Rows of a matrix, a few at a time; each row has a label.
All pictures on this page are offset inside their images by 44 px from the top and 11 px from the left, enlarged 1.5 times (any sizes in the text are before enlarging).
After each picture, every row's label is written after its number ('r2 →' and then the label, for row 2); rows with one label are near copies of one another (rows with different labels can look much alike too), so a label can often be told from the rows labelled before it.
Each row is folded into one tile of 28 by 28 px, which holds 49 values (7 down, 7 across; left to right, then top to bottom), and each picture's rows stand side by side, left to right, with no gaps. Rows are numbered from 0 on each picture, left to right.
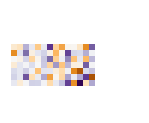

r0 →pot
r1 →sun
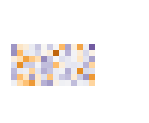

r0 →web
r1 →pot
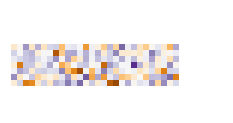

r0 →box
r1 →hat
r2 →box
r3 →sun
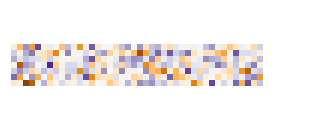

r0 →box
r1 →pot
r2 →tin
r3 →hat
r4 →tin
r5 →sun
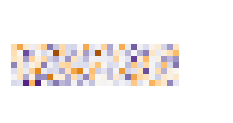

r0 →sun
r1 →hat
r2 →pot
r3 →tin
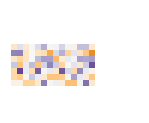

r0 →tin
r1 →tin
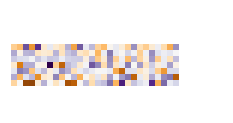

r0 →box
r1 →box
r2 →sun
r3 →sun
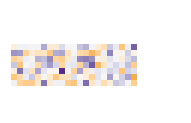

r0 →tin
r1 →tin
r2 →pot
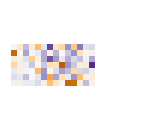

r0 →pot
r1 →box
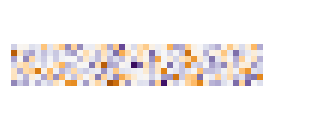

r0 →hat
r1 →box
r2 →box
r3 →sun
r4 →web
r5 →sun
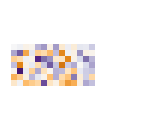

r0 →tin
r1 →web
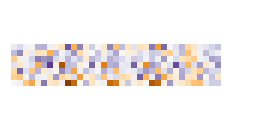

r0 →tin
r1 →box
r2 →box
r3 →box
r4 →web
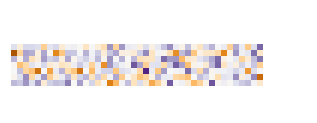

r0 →hat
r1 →hat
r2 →box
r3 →tin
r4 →tin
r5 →pot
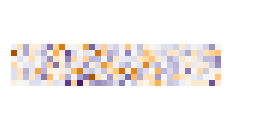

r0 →pot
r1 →sun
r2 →hat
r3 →web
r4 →tin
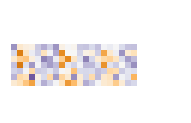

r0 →web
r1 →web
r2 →web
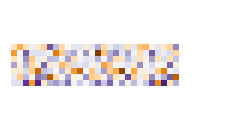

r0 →sun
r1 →hat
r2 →hat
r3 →sun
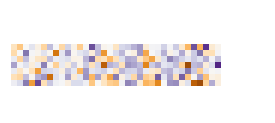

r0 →sun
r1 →pot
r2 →web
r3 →web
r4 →box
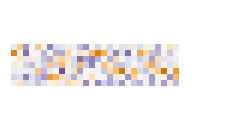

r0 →pot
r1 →tin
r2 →hat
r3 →hat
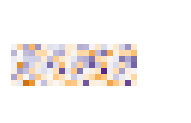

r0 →box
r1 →tin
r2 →tin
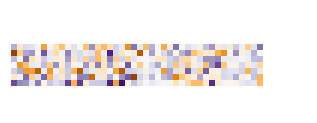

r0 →hat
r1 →sun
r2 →sun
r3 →pot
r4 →tin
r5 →pot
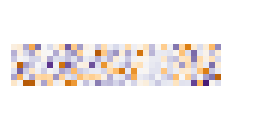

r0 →box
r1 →box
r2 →hat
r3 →pot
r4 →sun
